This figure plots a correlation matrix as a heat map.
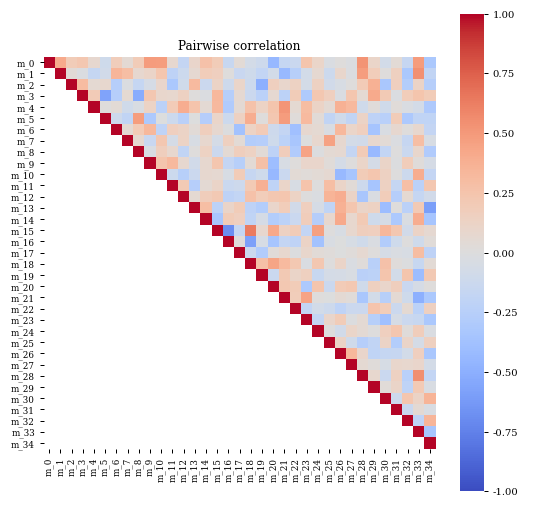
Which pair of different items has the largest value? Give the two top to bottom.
m_15, m_18
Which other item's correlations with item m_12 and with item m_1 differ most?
m_28
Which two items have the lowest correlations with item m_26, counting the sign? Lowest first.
m_10, m_34
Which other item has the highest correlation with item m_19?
m_11
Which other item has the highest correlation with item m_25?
m_7
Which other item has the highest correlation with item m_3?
m_29
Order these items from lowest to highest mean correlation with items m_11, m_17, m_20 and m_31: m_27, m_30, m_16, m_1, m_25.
m_16, m_1, m_25, m_30, m_27
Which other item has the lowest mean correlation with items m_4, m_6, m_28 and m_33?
m_34
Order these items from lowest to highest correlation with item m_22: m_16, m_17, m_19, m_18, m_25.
m_16, m_25, m_17, m_19, m_18
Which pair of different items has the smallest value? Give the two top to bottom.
m_15, m_16
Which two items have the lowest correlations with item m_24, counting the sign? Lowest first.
m_16, m_14
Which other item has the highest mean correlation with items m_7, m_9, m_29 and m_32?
m_3
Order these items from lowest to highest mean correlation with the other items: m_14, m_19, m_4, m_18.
m_19, m_14, m_18, m_4
